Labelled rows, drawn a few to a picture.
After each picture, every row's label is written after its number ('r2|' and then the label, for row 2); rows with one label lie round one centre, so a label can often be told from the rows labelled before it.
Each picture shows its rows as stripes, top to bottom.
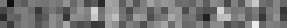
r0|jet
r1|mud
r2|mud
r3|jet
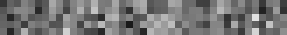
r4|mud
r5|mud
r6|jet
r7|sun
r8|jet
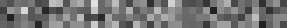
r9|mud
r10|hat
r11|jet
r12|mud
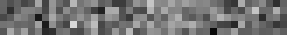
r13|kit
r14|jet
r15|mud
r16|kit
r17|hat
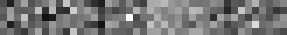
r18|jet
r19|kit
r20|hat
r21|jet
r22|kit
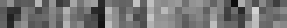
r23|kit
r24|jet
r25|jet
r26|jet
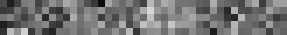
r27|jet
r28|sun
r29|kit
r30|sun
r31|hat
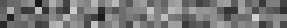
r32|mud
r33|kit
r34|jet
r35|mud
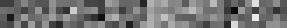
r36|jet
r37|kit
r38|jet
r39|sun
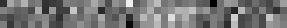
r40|hat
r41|kit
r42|sun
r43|sun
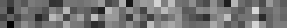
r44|sun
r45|jet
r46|mud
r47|jet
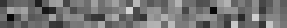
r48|mud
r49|hat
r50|jet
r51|sun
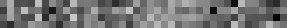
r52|kit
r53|hat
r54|kit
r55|sun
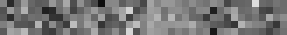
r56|jet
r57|hat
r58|sun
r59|kit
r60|hat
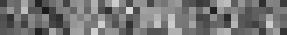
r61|mud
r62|hat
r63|sun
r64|sun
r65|mud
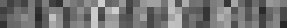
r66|sun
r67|mud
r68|mud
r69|mud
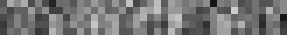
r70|hat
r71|sun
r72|mud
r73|mud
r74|mud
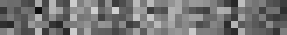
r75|kit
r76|mud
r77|kit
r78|sun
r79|kit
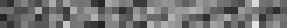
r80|jet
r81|kit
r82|mud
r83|jet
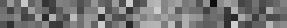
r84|hat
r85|sun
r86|kit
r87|sun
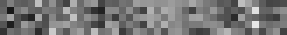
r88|kit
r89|jet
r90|kit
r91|jet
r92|mud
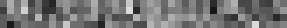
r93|hat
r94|hat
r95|kit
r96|jet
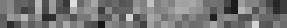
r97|kit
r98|kit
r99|hat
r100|jet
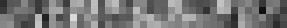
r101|mud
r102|mud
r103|kit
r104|kit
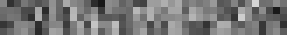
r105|jet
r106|kit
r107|kit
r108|mud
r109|mud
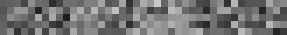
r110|sun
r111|mud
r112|kit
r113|sun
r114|kit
